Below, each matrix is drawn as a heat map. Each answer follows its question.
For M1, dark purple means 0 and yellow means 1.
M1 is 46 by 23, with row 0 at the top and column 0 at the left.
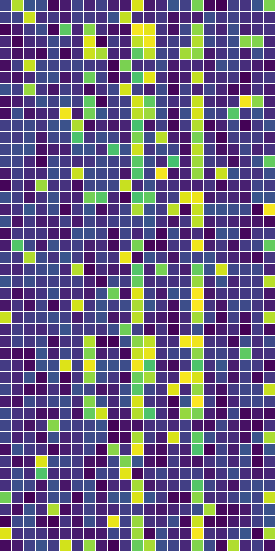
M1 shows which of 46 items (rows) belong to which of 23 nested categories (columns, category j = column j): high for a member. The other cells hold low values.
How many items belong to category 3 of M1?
3
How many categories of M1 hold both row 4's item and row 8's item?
4
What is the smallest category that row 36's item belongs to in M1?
14
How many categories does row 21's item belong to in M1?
2
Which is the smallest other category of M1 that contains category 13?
6
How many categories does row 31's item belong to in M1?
5
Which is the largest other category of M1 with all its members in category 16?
11
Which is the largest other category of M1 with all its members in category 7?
12
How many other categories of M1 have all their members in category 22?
3
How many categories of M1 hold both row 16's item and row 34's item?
6
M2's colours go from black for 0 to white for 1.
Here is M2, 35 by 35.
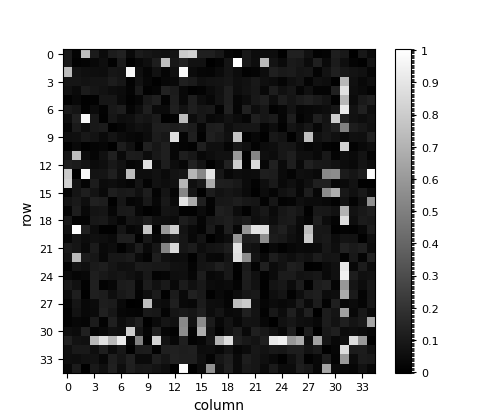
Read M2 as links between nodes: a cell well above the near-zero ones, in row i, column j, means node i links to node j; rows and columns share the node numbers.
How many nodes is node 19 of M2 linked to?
8
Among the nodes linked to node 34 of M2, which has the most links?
node 13
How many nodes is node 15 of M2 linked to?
3
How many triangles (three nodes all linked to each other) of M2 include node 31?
0
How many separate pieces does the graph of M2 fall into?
3
